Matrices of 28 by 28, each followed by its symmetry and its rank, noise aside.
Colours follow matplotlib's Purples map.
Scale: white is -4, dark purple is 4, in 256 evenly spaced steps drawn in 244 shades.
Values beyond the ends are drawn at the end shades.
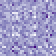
no symmetry, rank three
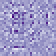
symmetric, rank three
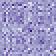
symmetric, rank four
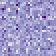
no symmetry, rank five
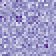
symmetric, rank four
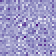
symmetric, rank five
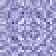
symmetric, rank three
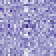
no symmetry, rank three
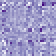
no symmetry, rank three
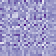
symmetric, rank four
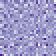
antisymmetric, rank four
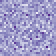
symmetric, rank four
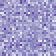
no symmetry, rank five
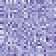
antisymmetric, rank four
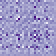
symmetric, rank three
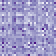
antisymmetric, rank four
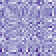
antisymmetric, rank four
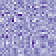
antisymmetric, rank four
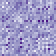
symmetric, rank three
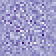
antisymmetric, rank four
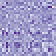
no symmetry, rank five
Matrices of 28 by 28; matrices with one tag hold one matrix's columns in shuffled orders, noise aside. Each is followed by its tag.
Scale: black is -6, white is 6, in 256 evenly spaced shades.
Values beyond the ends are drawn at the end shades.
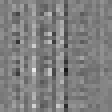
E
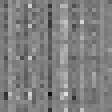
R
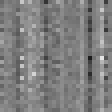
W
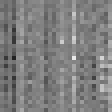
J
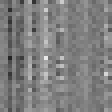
W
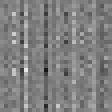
E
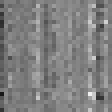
R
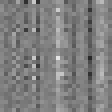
W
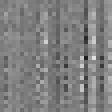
J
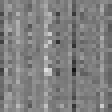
E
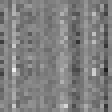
E
